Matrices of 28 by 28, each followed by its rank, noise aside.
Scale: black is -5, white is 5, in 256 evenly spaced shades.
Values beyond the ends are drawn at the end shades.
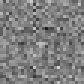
five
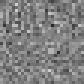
six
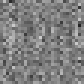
five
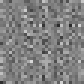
five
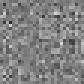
six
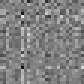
three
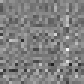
five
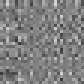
three
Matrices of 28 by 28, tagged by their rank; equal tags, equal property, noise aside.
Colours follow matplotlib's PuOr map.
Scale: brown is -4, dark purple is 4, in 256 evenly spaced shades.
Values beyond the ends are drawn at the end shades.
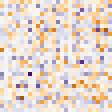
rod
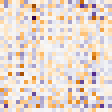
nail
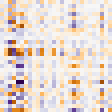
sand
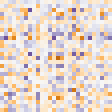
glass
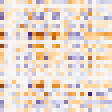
sand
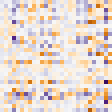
glass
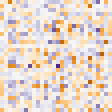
rod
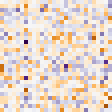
rod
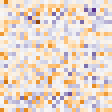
rod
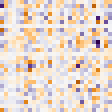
nail
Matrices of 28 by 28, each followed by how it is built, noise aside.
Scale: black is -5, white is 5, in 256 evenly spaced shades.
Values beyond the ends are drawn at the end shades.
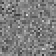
block diagonal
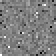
sparse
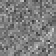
Hankel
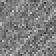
Hankel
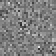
block diagonal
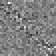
banded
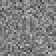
noise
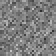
Hankel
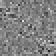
block diagonal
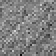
Hankel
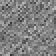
Hankel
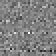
uneven rows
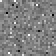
sparse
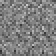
repeating columns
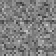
repeating columns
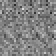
repeating columns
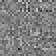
low rank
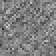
Hankel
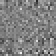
low rank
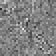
banded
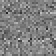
uneven rows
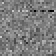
uneven rows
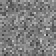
repeating columns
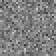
noise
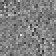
block diagonal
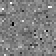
sparse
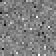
sparse
